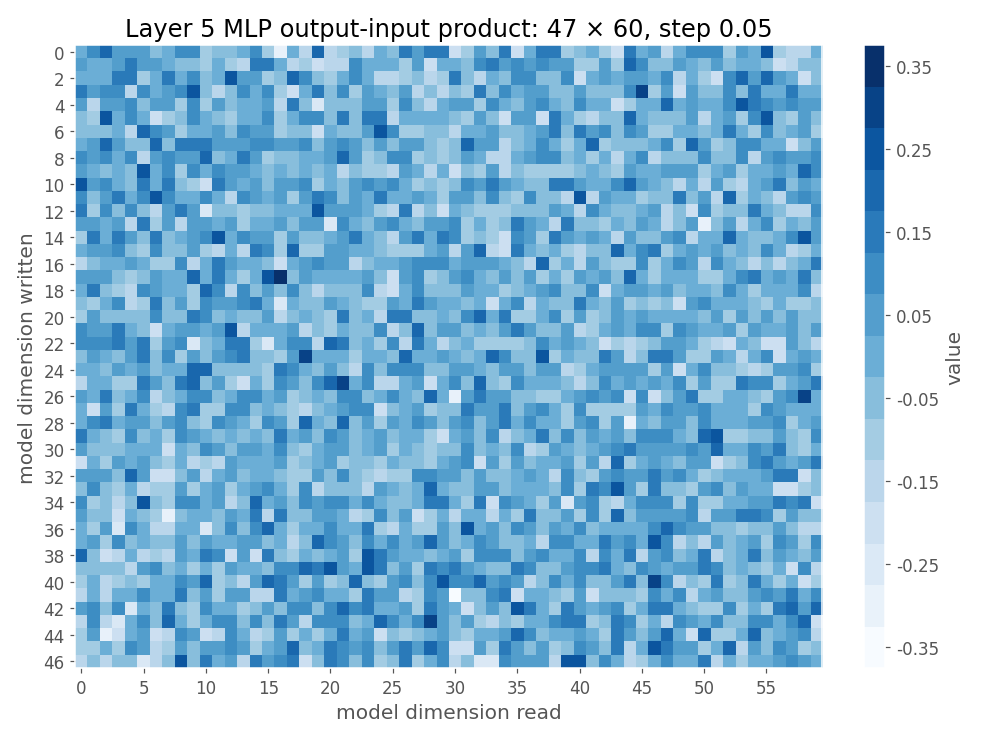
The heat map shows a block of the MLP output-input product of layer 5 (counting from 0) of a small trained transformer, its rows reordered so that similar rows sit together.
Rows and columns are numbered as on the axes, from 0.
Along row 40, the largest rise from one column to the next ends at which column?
46
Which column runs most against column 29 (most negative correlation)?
0
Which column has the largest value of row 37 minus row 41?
30
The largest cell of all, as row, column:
17, 16
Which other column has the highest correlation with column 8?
50
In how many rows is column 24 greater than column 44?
19
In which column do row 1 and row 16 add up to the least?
56
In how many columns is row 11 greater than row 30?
26
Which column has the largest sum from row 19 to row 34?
21
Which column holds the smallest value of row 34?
39
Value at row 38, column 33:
0.1
